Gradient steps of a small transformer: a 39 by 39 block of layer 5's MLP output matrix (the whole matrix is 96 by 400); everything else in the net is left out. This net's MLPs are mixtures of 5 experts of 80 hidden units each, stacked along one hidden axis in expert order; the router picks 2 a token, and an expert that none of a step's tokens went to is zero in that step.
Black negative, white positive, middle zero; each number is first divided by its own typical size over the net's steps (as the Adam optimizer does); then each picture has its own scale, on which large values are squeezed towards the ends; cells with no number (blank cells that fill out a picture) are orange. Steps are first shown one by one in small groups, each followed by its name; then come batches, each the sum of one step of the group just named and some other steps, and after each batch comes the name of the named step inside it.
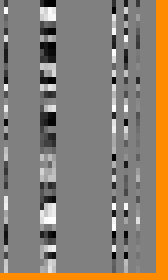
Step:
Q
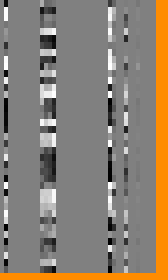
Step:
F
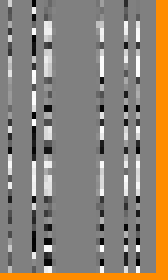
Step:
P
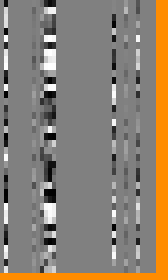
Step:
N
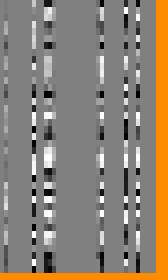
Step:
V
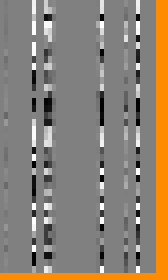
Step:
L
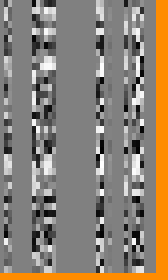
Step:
P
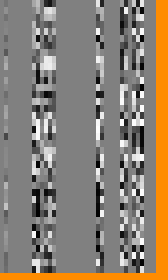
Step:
V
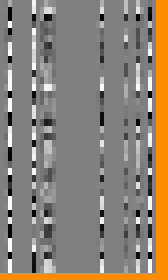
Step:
L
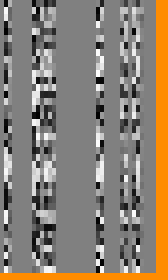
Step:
P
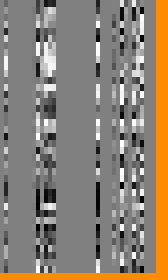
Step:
N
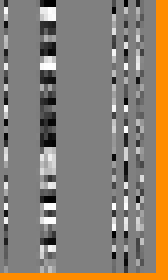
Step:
Q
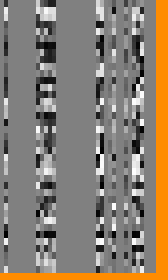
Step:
Q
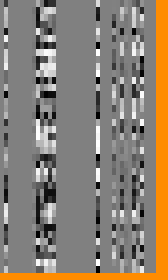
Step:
N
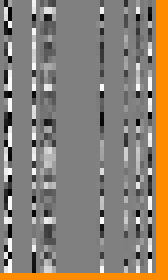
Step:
L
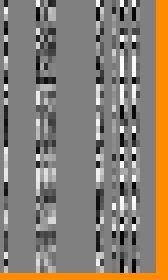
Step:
Q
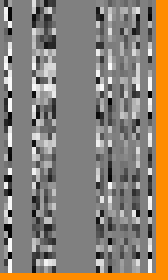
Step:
F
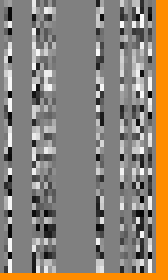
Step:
L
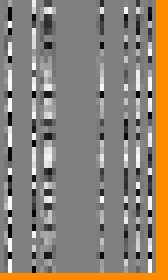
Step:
V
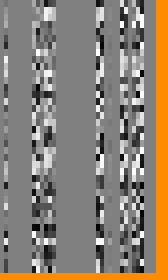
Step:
V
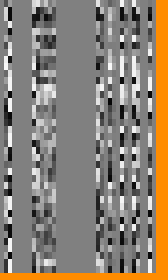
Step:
F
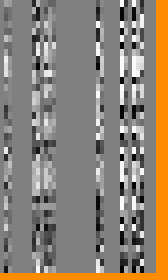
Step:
P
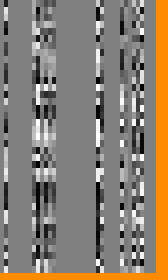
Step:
L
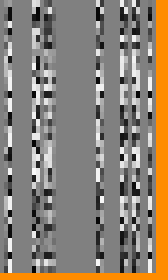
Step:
V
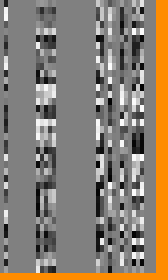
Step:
F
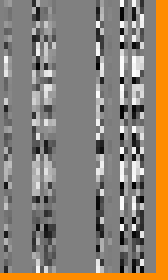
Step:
P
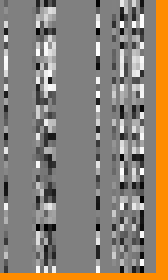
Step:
N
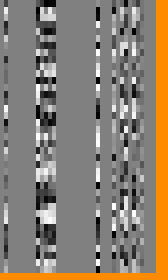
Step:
Q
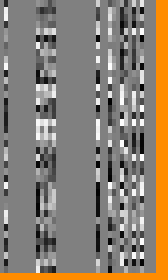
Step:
F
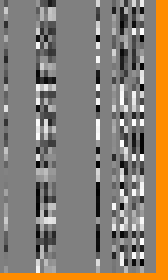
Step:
Q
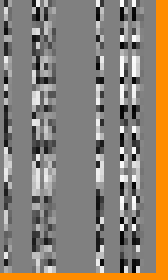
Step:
P
